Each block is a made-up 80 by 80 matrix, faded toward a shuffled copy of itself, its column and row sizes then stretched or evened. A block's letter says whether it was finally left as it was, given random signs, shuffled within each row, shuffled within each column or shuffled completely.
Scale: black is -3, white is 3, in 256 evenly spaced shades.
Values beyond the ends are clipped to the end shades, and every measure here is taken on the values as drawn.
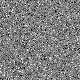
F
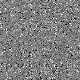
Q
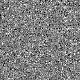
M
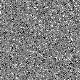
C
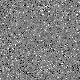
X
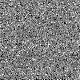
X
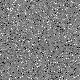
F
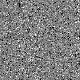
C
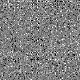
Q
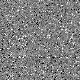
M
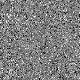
Q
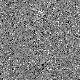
M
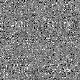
Q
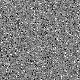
C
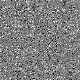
Q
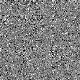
Q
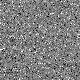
F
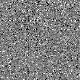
M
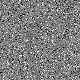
C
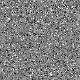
M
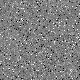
F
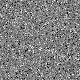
F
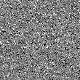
X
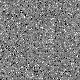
F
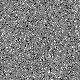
F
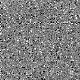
Q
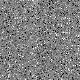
C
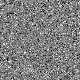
X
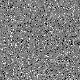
M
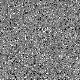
M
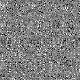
Q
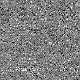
Q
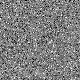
F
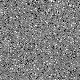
F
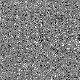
M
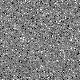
X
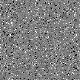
Q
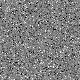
F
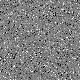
F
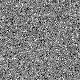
F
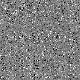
Q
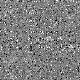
Q
